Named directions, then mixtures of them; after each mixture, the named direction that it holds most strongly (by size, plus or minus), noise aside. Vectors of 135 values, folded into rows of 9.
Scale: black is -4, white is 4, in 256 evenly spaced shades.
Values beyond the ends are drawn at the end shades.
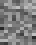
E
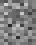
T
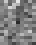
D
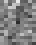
D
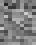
D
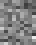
E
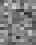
T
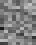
E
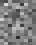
T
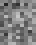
T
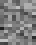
E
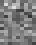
D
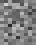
T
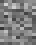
E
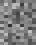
T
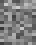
E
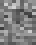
D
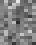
D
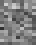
E
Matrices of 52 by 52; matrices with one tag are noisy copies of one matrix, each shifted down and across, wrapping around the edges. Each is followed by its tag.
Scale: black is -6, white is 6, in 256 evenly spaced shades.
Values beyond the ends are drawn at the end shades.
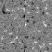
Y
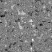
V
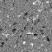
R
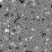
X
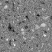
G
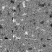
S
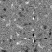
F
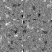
F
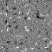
Y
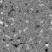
X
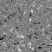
V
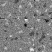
X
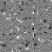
F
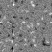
Y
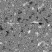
R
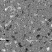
R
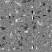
F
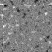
R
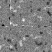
S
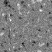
G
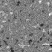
R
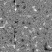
Y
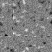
S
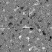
R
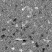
R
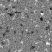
X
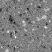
G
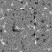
Y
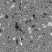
G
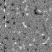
Y
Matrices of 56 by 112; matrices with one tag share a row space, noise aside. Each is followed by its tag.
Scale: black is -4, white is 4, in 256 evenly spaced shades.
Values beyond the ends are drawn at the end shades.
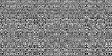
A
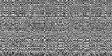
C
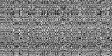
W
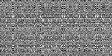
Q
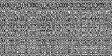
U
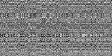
U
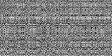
U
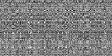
C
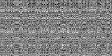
W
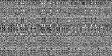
U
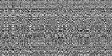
C
